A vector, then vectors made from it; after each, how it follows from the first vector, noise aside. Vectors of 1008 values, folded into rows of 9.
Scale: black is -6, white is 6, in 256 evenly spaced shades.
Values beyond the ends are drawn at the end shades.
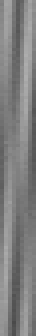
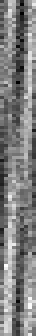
reversed, scaled up.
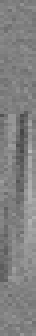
wrapped around, negated, partly zeroed.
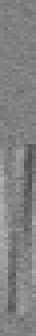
wrapped around, negated, partly zeroed.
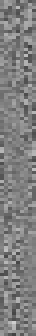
sign-scrambled.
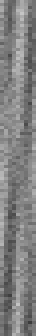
reversed, negated.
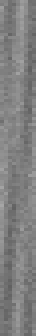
reversed, negated, shrunk.
